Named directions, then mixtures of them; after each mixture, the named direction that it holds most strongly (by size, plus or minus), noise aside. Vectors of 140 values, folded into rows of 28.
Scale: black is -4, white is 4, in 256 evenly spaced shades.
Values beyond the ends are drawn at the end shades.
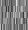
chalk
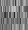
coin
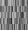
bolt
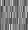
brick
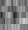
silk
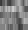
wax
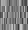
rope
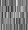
chalk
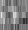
silk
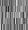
chalk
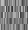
rope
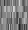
wax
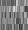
chalk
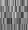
bolt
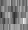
silk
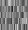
bolt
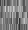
wax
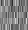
brick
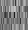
coin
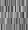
chalk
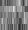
wax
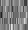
rope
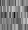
coin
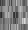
silk
